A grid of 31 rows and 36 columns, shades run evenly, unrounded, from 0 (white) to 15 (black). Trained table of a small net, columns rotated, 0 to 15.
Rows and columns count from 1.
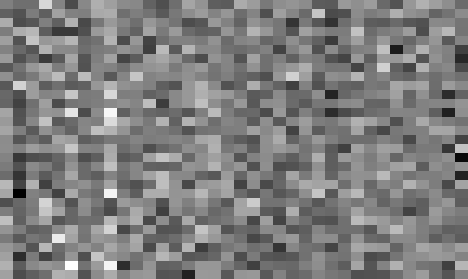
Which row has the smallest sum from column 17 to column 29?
4
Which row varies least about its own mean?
16
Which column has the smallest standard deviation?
34
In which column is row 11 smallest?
9
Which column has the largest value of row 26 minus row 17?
36
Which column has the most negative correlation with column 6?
35
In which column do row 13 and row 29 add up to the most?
2
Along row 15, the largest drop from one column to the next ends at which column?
24
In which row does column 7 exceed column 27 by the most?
18
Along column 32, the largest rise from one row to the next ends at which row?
8
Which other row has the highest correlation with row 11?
13
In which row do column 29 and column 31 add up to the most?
6
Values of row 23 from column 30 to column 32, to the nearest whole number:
9 8 9
